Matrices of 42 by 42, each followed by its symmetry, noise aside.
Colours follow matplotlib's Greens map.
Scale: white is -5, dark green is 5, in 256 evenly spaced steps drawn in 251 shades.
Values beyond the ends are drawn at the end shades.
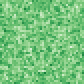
mirrored left to right.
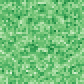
mirrored left to right.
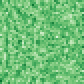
mirrored top to bottom.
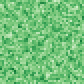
symmetric across the other diagonal.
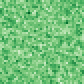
same after a half turn.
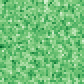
antisymmetric.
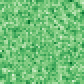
symmetric across the other diagonal.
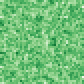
mirrored top to bottom.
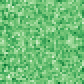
mirrored top to bottom.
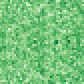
mirrored top to bottom.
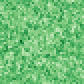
same after a half turn.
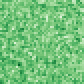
symmetric across the other diagonal.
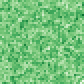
symmetric.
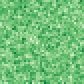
no symmetry.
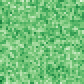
antisymmetric.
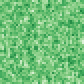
mirrored top to bottom.
